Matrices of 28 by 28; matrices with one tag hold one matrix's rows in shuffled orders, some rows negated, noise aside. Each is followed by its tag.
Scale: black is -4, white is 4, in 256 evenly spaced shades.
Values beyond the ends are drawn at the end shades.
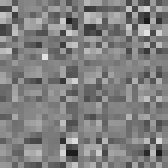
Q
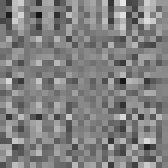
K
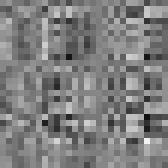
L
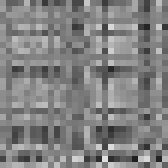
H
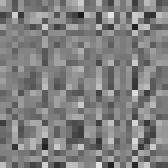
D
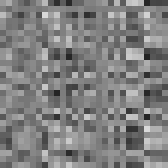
L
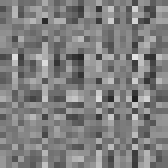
D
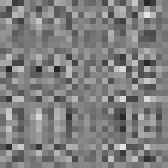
K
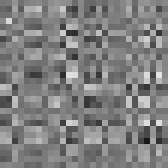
Q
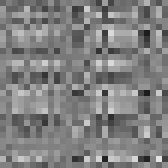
H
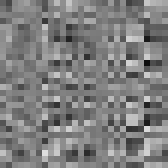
L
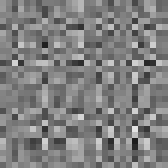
D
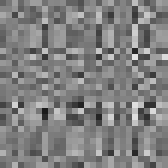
D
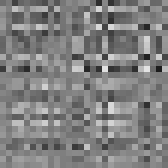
H
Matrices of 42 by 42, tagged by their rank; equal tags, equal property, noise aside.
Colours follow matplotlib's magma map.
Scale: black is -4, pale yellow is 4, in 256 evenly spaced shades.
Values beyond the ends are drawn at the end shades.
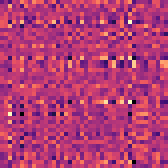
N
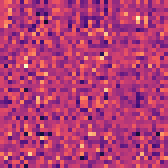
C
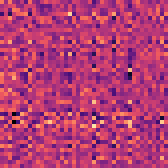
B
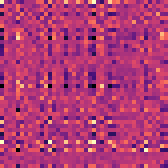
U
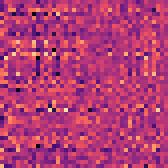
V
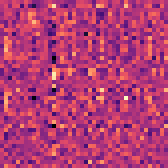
B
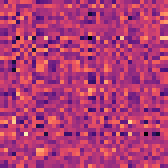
B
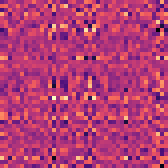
N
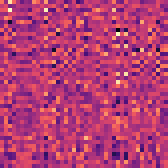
B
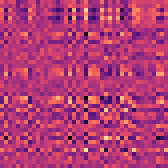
U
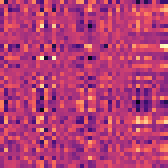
U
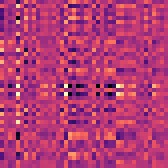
U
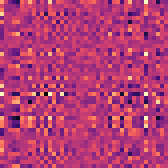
U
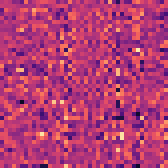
C
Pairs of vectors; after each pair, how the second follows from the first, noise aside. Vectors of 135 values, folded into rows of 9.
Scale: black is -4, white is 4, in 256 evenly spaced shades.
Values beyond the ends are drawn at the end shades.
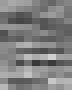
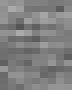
reversed, shrunk.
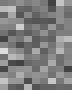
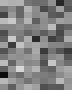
wrapped around, negated.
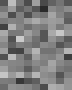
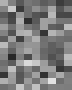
wrapped around, negated.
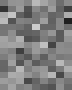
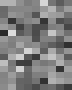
wrapped around, negated.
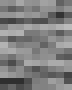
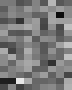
sign-scrambled.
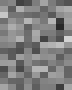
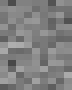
reversed, shrunk.
